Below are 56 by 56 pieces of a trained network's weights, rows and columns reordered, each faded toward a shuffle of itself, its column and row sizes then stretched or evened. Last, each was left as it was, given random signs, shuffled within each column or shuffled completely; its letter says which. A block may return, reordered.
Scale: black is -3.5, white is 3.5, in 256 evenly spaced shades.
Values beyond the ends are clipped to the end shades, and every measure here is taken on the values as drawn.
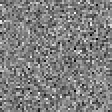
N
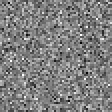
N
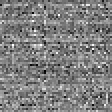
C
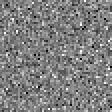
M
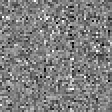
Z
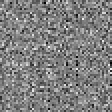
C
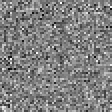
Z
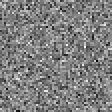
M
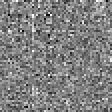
Z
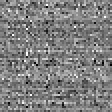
C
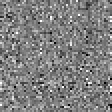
Z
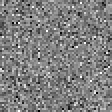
N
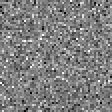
M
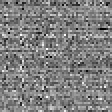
C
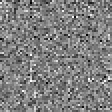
Z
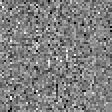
N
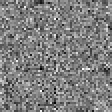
Z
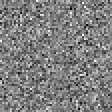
N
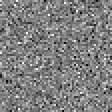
M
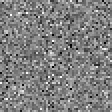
N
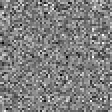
C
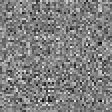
C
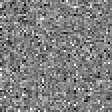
N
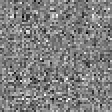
C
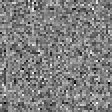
Z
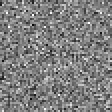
M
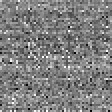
C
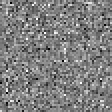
Z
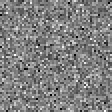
M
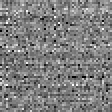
C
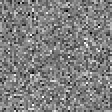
N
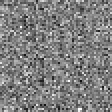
C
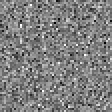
M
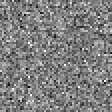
M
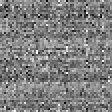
C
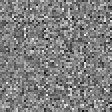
C
